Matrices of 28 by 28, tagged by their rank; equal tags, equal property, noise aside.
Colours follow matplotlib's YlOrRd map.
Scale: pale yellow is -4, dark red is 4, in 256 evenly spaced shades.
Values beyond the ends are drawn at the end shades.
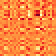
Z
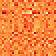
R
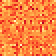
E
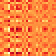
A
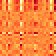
A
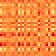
A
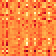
Z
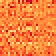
E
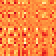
Z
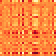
A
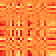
Z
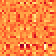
R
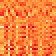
R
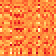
Z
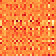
Z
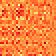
E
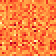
E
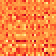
R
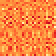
R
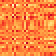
Z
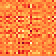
Z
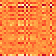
A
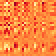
Z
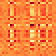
A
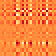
A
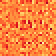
E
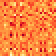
R
